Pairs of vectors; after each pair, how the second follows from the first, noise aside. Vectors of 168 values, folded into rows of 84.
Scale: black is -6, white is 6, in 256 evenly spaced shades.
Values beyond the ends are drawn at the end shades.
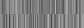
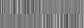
wrapped around, negated, partly zeroed.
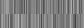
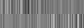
wrapped around, negated, partly zeroed.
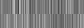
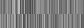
sign-scrambled.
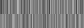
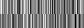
negated, scaled up.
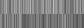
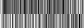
wrapped around, scaled up.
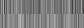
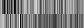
wrapped around, scaled up.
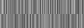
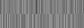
wrapped around, negated, shrunk.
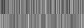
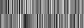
wrapped around, scaled up.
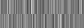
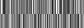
wrapped around, scaled up.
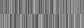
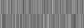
wrapped around, negated, shrunk.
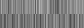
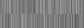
wrapped around, negated, shrunk.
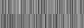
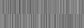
wrapped around, shrunk.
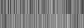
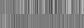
negated, partly zeroed.
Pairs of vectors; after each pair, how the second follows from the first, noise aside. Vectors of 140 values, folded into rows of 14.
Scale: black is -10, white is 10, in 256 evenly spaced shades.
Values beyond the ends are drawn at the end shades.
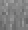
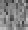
negated, scaled up.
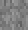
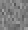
shuffled.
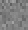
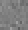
wrapped around, partly zeroed.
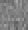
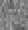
reversed.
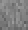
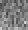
negated, scaled up.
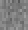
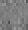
wrapped around, partly zeroed.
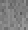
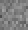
shuffled.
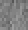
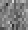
negated, scaled up.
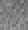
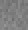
reversed, negated, shrunk.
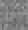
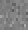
reversed, partly zeroed.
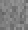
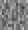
wrapped around, scaled up.
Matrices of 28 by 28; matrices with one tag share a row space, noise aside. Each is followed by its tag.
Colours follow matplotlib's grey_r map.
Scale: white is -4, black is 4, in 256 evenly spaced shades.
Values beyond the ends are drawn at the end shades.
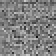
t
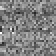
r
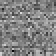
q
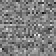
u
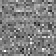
u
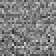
t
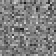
t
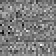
r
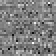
u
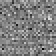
u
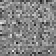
r
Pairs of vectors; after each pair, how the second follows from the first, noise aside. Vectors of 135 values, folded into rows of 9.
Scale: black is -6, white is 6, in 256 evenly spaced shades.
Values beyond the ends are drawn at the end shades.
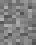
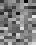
wrapped around, negated, scaled up.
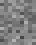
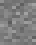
reversed, negated, shrunk.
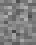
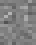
partly zeroed.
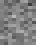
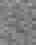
negated, shrunk.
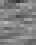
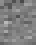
partly zeroed.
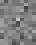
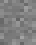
negated, shrunk.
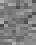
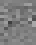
reversed, partly zeroed.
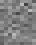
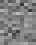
negated.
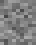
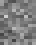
negated.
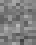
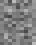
shuffled.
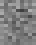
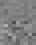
partly zeroed.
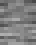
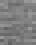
negated, shrunk.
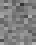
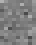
reversed, partly zeroed.
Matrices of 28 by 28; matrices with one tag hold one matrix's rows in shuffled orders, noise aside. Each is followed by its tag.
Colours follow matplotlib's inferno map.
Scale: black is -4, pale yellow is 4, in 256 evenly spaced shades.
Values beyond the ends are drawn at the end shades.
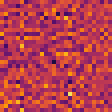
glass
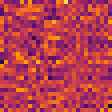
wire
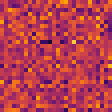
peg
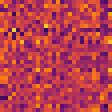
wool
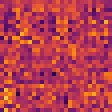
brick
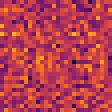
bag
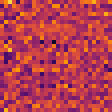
brick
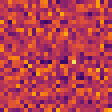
peg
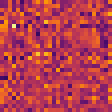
wool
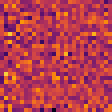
brick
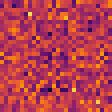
peg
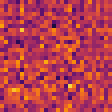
glass
